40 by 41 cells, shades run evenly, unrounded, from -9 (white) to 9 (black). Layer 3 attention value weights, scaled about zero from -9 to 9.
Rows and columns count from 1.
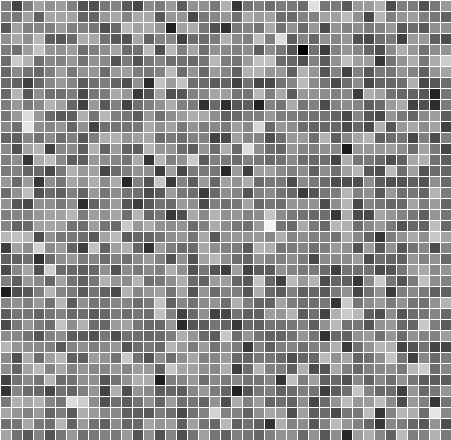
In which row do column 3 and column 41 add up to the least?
6
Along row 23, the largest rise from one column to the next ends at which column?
10
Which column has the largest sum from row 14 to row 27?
8
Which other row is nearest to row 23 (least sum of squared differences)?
9
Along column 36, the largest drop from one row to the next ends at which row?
16
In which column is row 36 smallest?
33
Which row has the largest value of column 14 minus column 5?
15
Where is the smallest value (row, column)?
21, 25
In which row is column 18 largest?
2
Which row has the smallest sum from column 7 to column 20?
34
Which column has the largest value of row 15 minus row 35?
14
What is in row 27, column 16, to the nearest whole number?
1
